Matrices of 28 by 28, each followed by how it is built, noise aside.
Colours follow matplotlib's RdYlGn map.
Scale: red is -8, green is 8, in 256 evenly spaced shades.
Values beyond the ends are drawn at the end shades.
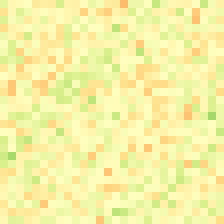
Hankel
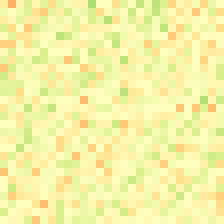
Hankel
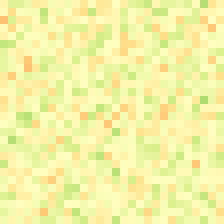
Hankel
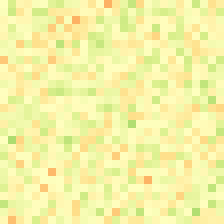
Hankel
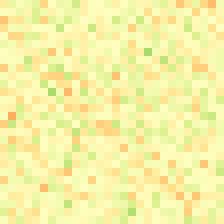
Toeplitz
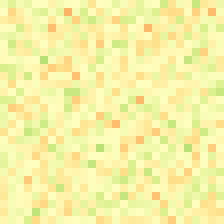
Hankel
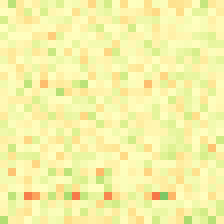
uneven rows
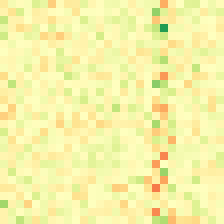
uneven columns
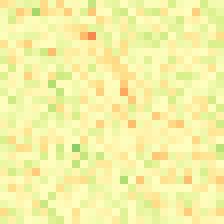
Toeplitz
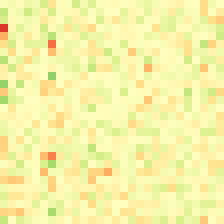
uneven columns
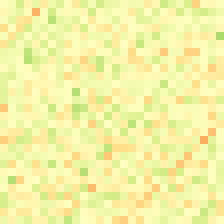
Hankel
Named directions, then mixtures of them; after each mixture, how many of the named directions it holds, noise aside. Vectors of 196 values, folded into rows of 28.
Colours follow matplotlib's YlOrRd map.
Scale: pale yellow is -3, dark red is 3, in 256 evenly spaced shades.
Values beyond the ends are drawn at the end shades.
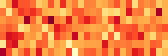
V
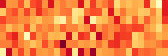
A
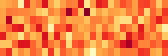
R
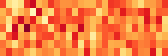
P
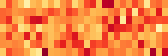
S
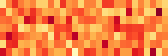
two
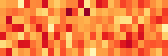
one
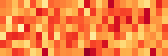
three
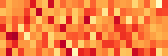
three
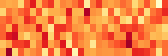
four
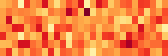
one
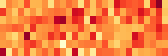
one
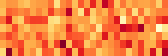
three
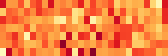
one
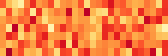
four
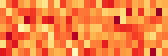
two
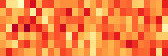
two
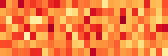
three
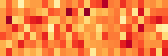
two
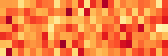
three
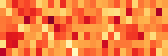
one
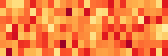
four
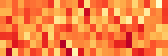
three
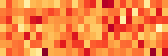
one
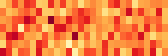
two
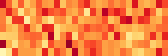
two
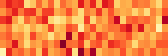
three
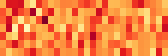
one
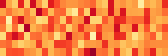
three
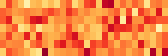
one
